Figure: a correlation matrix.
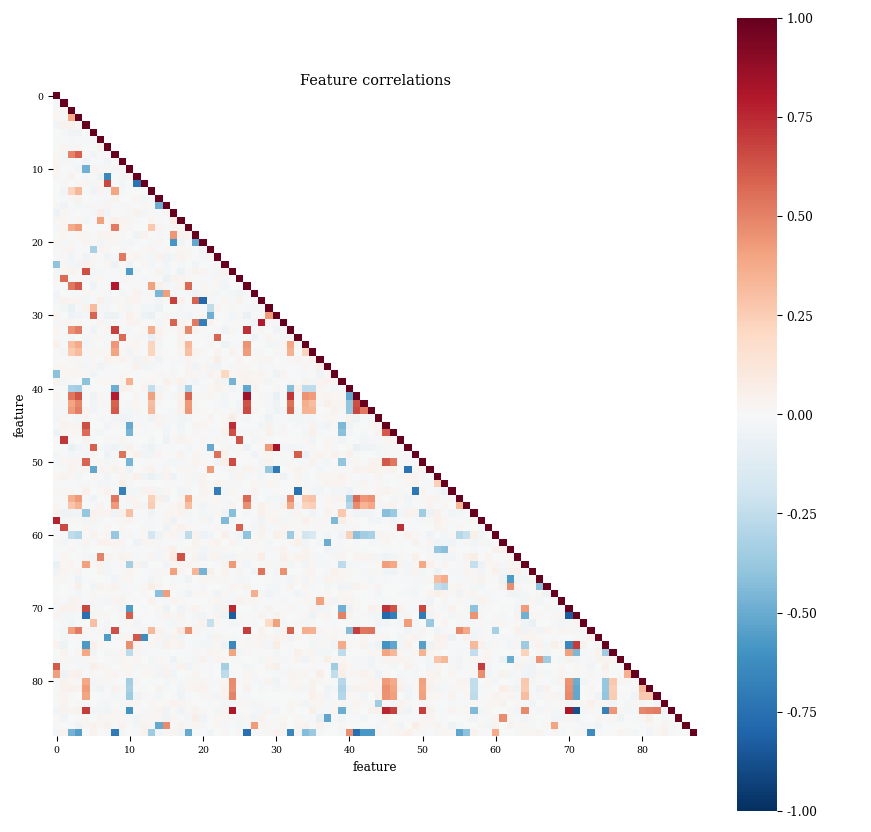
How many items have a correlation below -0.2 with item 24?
5
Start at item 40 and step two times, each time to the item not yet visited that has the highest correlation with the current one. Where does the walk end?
60
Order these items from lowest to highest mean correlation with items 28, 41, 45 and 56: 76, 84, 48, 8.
48, 76, 84, 8
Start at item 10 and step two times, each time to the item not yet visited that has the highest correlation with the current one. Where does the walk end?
75
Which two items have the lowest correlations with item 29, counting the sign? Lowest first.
51, 21
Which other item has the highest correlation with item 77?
66
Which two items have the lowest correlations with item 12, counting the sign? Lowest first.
11, 74
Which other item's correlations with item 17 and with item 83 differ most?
63
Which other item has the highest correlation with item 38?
23
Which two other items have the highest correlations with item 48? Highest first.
30, 5
